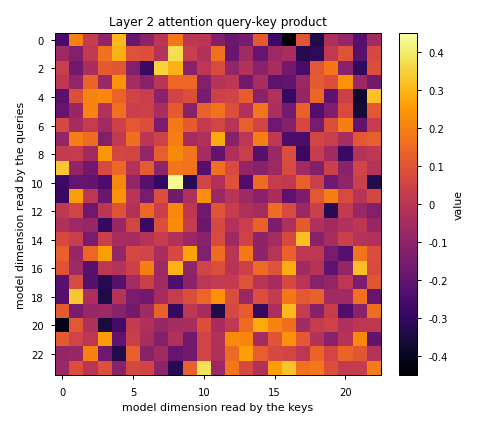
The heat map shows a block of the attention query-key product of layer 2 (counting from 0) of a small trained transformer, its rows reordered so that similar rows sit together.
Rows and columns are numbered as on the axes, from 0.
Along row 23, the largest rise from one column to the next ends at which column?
9
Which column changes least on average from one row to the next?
12
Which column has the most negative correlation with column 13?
4
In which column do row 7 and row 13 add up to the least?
3
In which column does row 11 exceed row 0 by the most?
18
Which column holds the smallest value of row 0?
16
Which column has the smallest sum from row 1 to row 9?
21
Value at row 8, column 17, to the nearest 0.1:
-0.3
